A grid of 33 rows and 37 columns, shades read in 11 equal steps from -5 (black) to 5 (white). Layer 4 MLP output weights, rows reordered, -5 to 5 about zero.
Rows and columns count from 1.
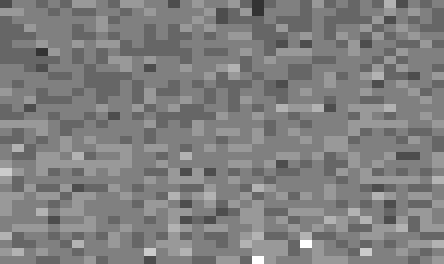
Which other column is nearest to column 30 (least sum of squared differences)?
25
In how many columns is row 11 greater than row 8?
9
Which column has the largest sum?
27
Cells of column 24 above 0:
8
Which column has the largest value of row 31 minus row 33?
26
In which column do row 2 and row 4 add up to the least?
22
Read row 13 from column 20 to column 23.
-1 1 0 0
